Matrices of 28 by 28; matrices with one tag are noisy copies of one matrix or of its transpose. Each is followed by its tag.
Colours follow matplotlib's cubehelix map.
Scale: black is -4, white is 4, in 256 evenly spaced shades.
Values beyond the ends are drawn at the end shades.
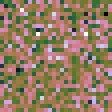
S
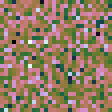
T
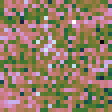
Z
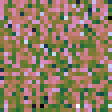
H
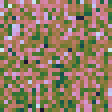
H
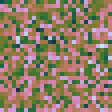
S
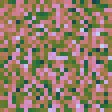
S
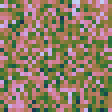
Z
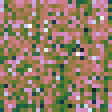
H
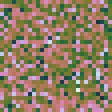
T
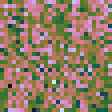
Z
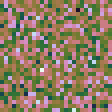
S
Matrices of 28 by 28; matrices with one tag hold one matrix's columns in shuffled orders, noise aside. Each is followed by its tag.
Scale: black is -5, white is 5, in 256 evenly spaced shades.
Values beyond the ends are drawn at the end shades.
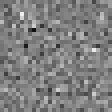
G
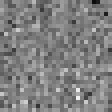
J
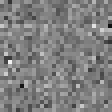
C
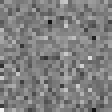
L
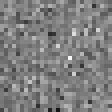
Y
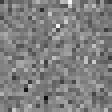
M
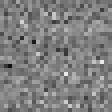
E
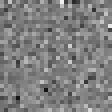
M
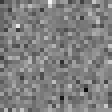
M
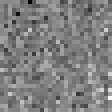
J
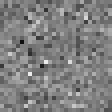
E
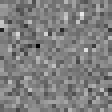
G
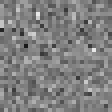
G
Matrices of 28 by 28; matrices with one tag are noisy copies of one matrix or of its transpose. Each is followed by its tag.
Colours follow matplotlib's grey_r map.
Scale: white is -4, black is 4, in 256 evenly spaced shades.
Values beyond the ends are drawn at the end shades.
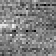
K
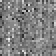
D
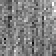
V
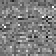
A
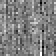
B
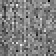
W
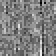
B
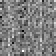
D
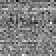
D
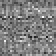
A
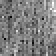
V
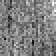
V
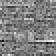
B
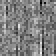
B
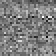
A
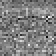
A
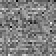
D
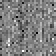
D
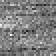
K
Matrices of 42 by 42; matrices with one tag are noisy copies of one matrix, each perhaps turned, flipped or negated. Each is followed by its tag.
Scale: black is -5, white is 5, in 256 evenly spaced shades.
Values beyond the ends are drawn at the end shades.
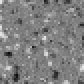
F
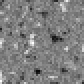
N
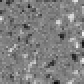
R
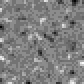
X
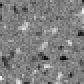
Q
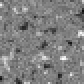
Q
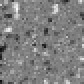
F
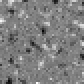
X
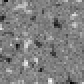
Q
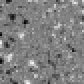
R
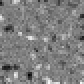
F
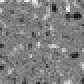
F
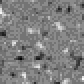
Q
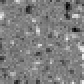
F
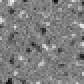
X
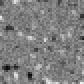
F
